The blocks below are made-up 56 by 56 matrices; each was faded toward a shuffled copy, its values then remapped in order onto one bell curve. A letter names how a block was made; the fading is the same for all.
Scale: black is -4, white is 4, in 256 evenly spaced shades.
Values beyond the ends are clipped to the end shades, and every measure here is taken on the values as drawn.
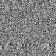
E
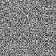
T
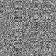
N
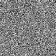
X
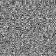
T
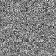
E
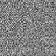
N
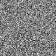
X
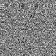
X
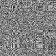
N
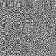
N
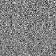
T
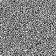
X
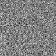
E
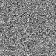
X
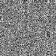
E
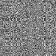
T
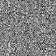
E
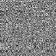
T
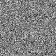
X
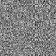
N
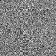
E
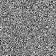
X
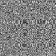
N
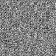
X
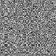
T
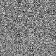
E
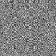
N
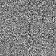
E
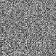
E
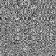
N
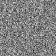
X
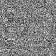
X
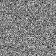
X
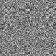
N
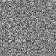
E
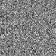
X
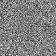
X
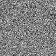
X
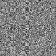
T
